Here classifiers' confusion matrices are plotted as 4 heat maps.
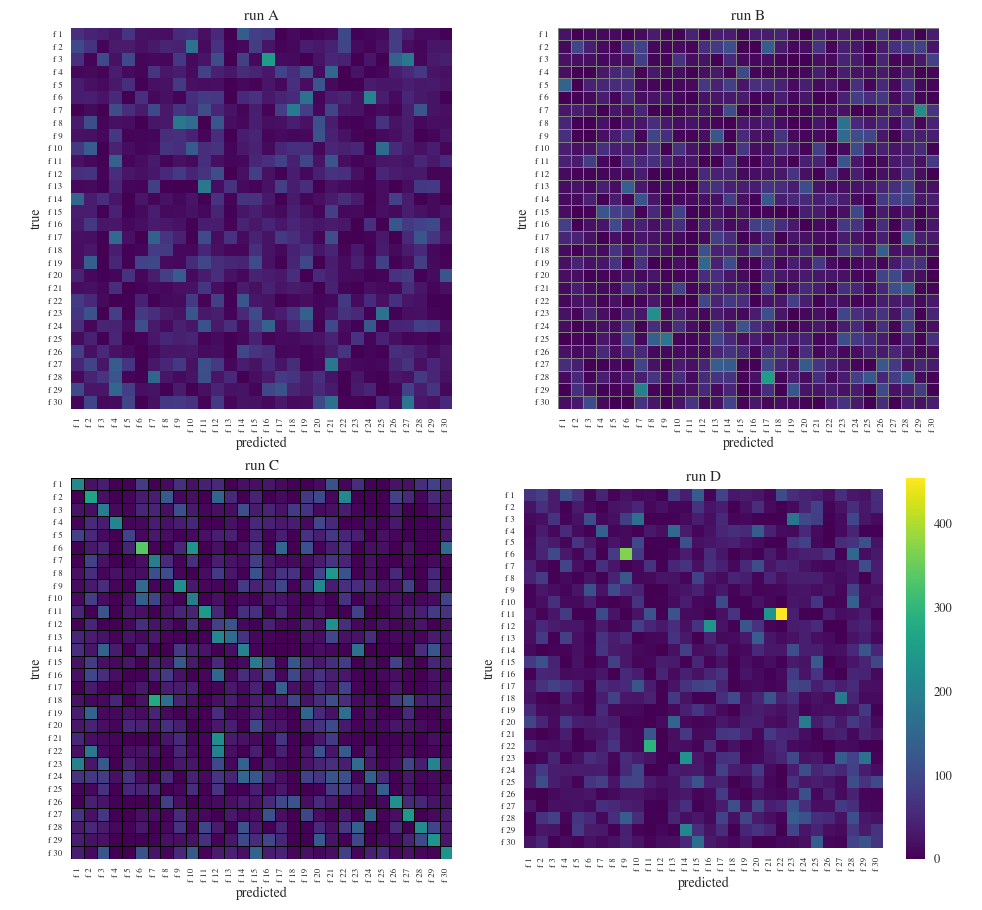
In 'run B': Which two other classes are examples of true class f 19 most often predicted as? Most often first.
f 12, f 14
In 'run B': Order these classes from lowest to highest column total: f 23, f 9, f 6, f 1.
f 9, f 1, f 6, f 23
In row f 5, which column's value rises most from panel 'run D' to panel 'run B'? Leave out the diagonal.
f 1
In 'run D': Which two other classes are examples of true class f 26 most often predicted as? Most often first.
f 24, f 17
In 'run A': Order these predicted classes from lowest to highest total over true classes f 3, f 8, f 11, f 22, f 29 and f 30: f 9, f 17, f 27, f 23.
f 23, f 17, f 9, f 27
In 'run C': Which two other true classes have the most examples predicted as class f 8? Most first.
f 18, f 2
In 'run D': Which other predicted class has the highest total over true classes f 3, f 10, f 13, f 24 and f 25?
f 28
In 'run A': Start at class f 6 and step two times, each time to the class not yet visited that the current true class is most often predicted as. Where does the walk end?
f 16
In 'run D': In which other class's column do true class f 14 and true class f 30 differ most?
f 15
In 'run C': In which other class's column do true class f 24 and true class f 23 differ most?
f 29
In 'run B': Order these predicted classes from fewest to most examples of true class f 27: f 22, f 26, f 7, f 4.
f 4, f 22, f 7, f 26
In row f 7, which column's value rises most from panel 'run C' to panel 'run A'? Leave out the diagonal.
f 18
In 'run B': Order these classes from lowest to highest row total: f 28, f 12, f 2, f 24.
f 12, f 24, f 2, f 28
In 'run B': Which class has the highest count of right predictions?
f 28
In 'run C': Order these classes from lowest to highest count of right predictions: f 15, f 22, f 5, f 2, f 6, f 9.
f 5, f 22, f 15, f 9, f 2, f 6
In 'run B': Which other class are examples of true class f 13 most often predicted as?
f 6
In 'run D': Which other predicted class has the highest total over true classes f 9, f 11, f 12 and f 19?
f 22
